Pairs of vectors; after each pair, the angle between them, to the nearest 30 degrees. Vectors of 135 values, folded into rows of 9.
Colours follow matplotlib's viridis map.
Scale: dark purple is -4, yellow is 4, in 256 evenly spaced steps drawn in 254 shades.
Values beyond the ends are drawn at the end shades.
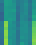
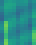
30 degrees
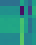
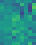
60 degrees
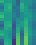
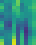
150 degrees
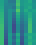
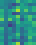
60 degrees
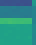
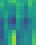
120 degrees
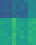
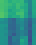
150 degrees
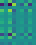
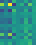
150 degrees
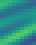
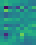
60 degrees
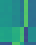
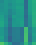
150 degrees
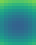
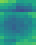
60 degrees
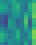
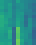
120 degrees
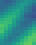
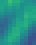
150 degrees
